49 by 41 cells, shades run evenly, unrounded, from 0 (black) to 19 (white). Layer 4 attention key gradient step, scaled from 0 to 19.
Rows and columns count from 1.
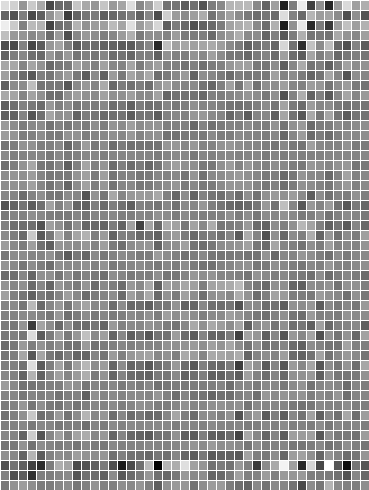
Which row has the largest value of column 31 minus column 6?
3
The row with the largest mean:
1
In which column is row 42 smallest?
27
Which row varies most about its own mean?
47
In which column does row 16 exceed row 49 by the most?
34
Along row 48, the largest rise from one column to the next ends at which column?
5
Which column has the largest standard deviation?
4
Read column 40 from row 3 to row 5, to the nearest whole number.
12 10 10
